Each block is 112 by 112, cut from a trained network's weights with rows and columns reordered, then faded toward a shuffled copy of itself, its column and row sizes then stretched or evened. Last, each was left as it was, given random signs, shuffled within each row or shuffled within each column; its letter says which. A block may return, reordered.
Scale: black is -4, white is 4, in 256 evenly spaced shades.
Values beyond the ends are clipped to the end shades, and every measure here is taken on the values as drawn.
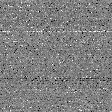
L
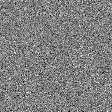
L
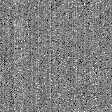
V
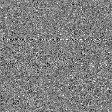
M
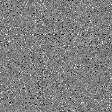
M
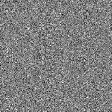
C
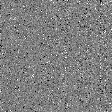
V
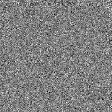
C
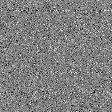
L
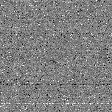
L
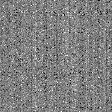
C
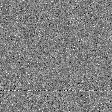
L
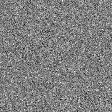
L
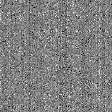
C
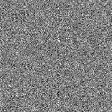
C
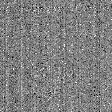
C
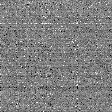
C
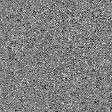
M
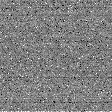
L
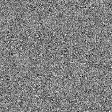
M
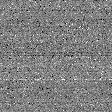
L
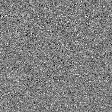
L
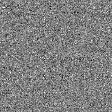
M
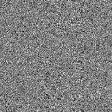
C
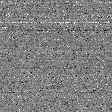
L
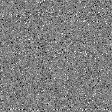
M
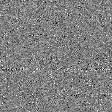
M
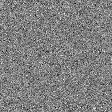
L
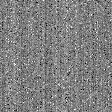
V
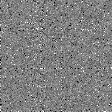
M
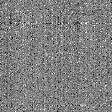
C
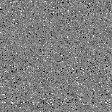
M
